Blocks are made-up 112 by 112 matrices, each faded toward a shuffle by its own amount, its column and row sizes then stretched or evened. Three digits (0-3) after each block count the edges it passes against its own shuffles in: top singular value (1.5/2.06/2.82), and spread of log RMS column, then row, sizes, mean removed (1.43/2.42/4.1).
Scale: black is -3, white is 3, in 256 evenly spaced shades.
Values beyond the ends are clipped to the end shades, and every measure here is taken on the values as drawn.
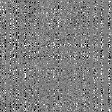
0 3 2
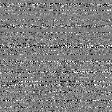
0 0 3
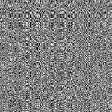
3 2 1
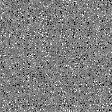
0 1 1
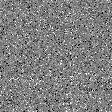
0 0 0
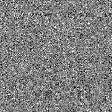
1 1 0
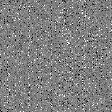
1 2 0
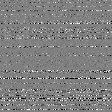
2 0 3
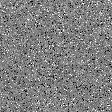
0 0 0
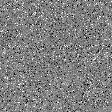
0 0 1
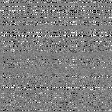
2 1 3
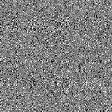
2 1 1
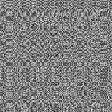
3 0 0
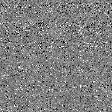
0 1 2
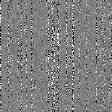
0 3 1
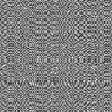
3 2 1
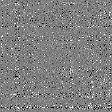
0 2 2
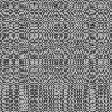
3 0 2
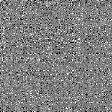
2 1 2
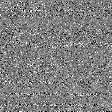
0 0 2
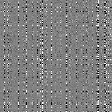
3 3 2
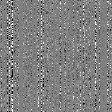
2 3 0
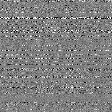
2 1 3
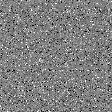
1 0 1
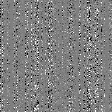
0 3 0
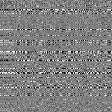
3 0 3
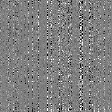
2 3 1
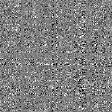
1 2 2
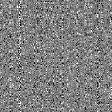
2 2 0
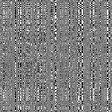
3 3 1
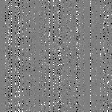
2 3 1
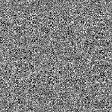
1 1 1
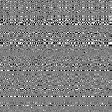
3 0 3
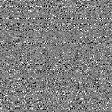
2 0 2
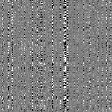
3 3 1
